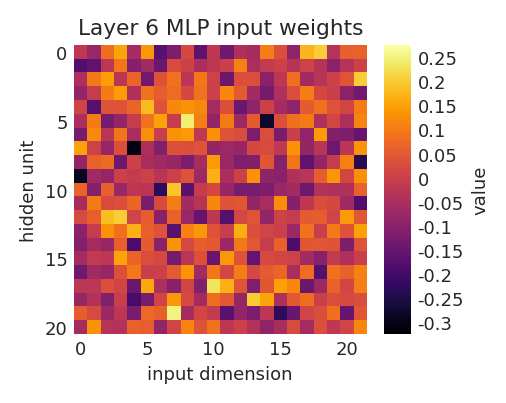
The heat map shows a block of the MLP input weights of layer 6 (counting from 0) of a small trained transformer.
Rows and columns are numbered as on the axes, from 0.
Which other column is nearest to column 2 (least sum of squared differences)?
20
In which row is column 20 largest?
12
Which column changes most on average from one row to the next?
21
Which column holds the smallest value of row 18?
4
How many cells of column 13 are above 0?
9
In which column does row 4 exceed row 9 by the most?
0
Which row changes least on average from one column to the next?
1
